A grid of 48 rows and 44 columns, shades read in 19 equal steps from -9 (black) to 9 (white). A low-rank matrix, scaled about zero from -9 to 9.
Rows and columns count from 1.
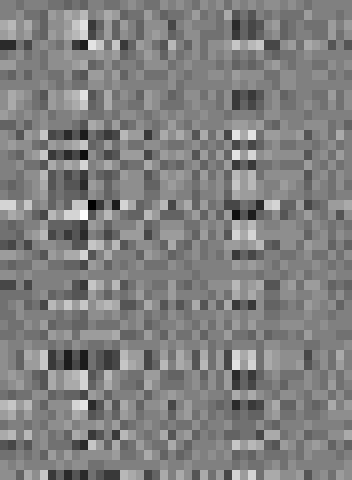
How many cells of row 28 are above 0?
7
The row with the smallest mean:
27
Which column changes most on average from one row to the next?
11
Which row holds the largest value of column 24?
21
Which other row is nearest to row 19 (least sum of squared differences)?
23
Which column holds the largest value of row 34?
15
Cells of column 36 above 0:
21
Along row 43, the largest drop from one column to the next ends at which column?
16
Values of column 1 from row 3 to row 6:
3 2 -6 -1
